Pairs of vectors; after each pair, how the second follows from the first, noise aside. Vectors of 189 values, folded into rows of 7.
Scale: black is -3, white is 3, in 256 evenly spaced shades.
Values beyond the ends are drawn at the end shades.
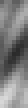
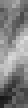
negated.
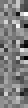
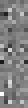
reversed, partly zeroed.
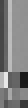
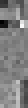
reversed, partly zeroed.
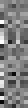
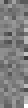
wrapped around, shrunk.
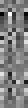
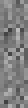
wrapped around, shrunk.
